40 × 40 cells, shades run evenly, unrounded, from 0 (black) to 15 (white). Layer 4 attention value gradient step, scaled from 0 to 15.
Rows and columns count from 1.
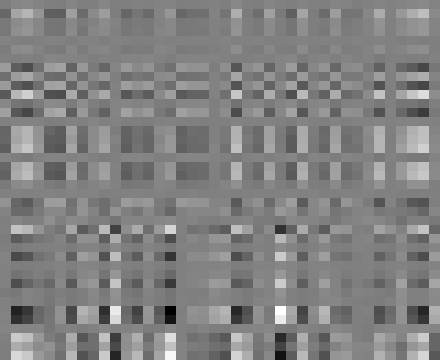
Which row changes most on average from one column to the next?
35
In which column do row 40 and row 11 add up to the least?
26
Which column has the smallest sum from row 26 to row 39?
16
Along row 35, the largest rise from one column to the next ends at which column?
11
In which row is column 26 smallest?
40
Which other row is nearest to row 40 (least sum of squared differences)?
38
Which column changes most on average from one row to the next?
39
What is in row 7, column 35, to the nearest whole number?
7
